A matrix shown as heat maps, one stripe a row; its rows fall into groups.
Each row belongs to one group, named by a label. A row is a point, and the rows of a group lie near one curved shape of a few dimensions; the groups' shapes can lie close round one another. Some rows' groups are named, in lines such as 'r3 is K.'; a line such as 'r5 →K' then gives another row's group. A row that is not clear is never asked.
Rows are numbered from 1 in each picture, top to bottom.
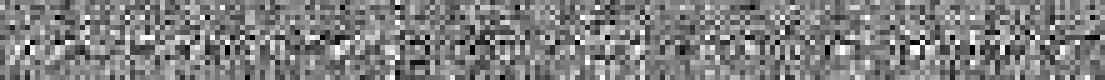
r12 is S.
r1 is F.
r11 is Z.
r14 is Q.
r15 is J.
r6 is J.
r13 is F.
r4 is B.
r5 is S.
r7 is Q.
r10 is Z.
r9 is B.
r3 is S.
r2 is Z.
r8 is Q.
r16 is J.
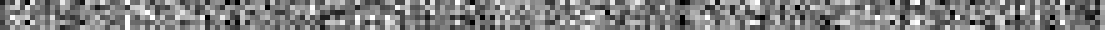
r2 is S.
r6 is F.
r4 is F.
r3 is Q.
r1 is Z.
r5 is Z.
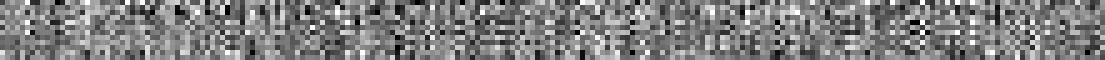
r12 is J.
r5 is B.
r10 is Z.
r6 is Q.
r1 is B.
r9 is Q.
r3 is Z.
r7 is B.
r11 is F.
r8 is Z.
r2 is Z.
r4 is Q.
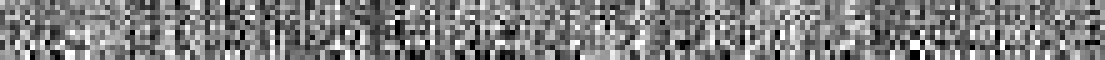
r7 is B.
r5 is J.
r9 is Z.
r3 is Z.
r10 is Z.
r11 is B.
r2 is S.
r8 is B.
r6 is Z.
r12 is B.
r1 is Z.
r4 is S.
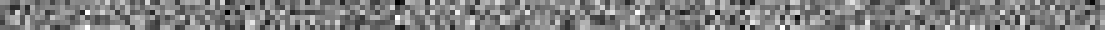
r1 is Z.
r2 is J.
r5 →S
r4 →S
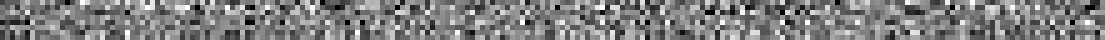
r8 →J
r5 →J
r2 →Q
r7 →Z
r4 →J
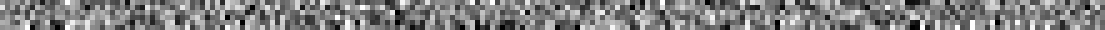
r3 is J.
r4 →Z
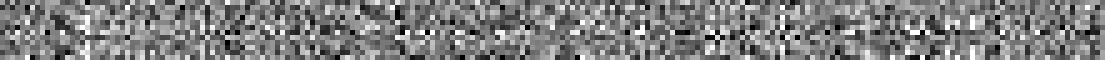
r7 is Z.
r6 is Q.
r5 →B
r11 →Q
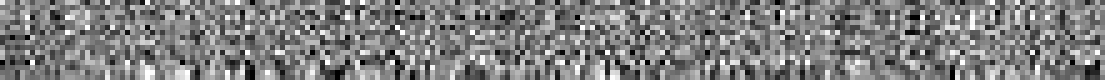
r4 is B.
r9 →Q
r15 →Q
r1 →F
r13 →J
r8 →J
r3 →B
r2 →S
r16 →Q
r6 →B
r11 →B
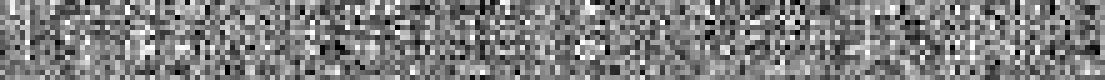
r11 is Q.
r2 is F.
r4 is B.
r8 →S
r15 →S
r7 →S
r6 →F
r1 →S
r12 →B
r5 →S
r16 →Q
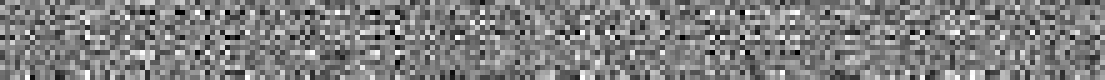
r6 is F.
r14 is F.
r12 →Q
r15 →B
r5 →S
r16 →B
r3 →Z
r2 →F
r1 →Q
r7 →B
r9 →F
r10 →Z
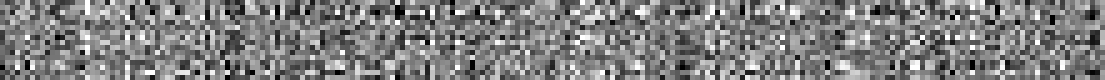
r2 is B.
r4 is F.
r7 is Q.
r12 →S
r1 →B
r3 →Z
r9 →Z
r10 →B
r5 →F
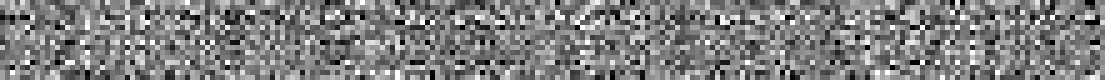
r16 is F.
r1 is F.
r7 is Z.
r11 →B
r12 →Q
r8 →Q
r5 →Z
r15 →F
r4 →J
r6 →B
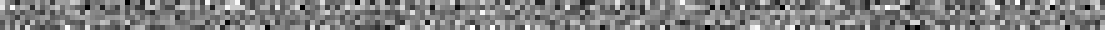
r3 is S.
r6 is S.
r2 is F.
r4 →F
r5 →Z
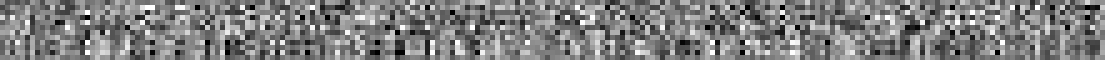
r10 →Z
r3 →B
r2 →Q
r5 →B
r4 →F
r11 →Z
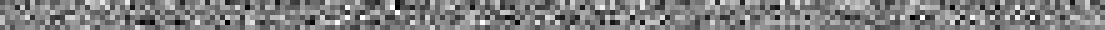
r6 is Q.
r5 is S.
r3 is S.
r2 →J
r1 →J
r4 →B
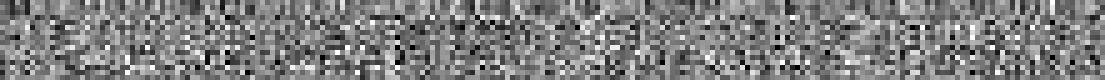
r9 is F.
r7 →F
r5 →F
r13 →J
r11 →Z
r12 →F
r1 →J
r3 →J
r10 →F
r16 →F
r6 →B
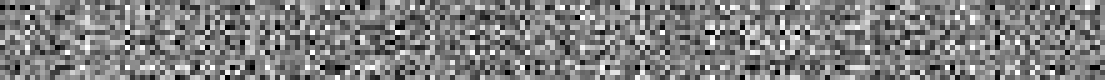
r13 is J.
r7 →S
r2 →J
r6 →J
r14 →Q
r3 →Q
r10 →B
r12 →F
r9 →B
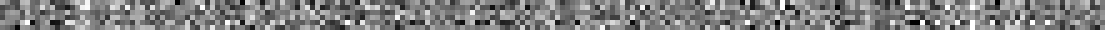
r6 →Q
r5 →B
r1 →B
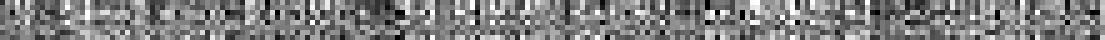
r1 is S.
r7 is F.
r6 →F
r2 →S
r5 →S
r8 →Z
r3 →Z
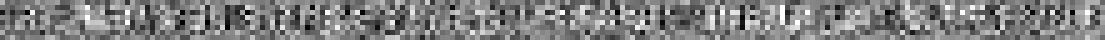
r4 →B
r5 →J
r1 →F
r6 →Z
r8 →F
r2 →B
